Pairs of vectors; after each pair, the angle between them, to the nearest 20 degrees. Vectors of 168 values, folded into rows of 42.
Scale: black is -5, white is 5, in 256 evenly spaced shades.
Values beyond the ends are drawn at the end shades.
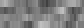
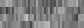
40 degrees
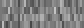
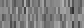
80 degrees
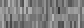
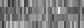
160 degrees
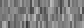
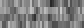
140 degrees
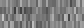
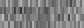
20 degrees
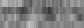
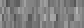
120 degrees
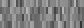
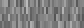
40 degrees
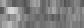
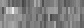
40 degrees
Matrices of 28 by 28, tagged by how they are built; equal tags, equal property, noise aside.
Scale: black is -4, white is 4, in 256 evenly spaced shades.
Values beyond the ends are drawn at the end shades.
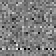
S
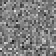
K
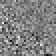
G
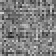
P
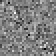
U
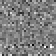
S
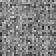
P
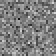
K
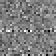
S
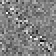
U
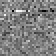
S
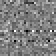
S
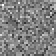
K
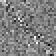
U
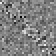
U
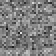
P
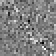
U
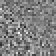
G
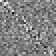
U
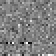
S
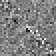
U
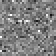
S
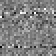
S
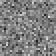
K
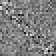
U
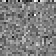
S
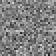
K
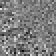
G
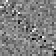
U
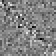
U
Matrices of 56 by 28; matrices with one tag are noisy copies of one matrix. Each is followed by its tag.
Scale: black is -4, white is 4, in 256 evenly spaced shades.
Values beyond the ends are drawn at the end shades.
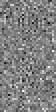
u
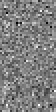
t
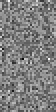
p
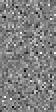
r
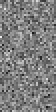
p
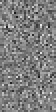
r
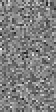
p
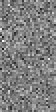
p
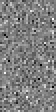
u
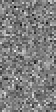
t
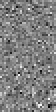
t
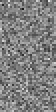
p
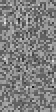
u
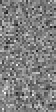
t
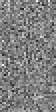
p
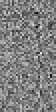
r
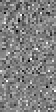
u
